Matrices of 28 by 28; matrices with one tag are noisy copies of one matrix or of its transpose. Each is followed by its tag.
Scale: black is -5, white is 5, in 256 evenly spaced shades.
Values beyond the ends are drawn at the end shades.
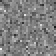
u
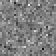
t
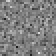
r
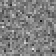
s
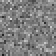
u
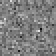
t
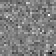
s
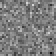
s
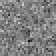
t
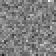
u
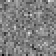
u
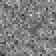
u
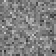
s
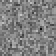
t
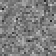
t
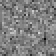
r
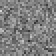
t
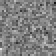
u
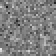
u
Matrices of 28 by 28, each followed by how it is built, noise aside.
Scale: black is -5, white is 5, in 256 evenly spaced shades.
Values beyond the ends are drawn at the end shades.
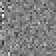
uneven columns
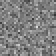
noise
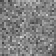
smooth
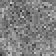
smooth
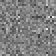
low rank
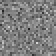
noise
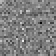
low rank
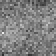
smooth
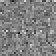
uneven rows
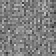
blocks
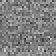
blocks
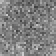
smooth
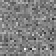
uneven rows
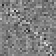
banded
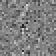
uneven columns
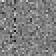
uneven columns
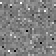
sparse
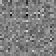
low rank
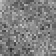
smooth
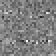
uneven rows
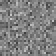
low rank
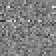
uneven rows
